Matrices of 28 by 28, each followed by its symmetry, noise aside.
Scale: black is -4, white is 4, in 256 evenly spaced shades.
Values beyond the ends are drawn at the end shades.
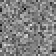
mirrored top to bottom.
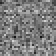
mirrored left to right.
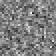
same after a half turn.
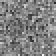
mirrored top to bottom.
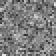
symmetric.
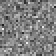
symmetric.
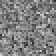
antisymmetric.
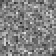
same after a half turn.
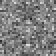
mirrored left to right.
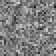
no symmetry.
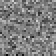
no symmetry.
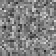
mirrored top to bottom.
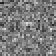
mirrored left to right.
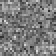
same after a half turn.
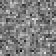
same after a half turn.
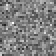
no symmetry.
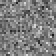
no symmetry.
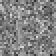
mirrored top to bottom.
